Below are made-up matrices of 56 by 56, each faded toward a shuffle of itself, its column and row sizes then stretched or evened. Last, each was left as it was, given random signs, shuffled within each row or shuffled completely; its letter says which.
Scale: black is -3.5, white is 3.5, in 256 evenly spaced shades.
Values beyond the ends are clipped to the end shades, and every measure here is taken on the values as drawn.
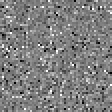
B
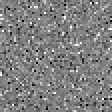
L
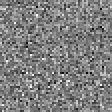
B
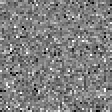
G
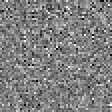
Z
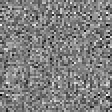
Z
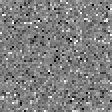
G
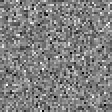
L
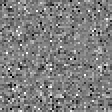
B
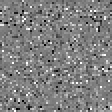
G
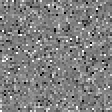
L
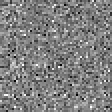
Z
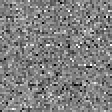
G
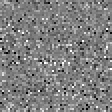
G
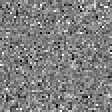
G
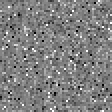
L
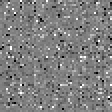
Z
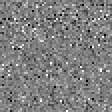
G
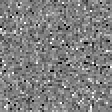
L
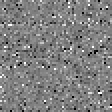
G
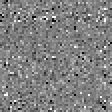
B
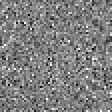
Z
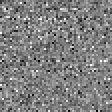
G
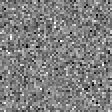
L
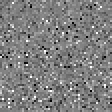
G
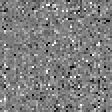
B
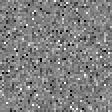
L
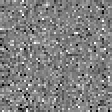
Z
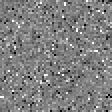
L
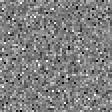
L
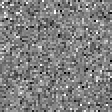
L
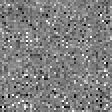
Z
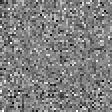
B
